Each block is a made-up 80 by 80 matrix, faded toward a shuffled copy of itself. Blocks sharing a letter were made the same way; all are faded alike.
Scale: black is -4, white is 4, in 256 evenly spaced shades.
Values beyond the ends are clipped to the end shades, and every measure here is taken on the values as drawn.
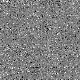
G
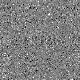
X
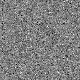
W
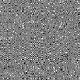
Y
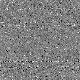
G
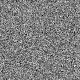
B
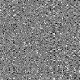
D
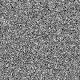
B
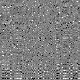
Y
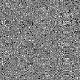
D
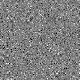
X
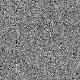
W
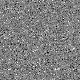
G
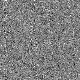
W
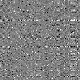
Y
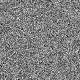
B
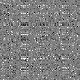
Y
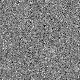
W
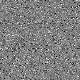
G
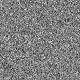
B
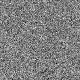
B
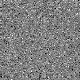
X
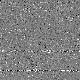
G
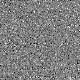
G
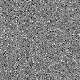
X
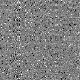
D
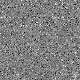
G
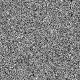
B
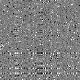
Y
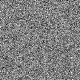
B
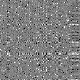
Y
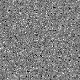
X
